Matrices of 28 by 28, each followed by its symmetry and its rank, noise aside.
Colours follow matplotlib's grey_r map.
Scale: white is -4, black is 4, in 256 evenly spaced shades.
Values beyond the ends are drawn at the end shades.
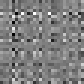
antisymmetric, rank two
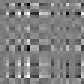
no symmetry, rank one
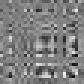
antisymmetric, rank two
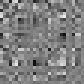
symmetric, rank three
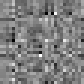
no symmetry, rank three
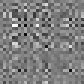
no symmetry, rank three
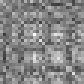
symmetric, rank three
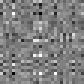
no symmetry, rank three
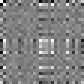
symmetric, rank one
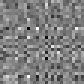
no symmetry, rank three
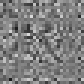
no symmetry, rank three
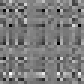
no symmetry, rank two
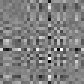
antisymmetric, rank two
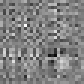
symmetric, rank three
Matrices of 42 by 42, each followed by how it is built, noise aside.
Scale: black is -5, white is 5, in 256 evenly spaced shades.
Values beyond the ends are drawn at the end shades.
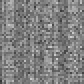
blocks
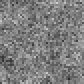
smooth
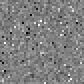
sparse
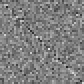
diagonal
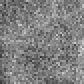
smooth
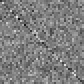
diagonal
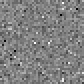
sparse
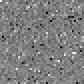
sparse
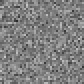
noise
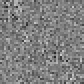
block diagonal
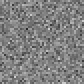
noise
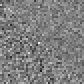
lower triangular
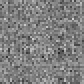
blocks
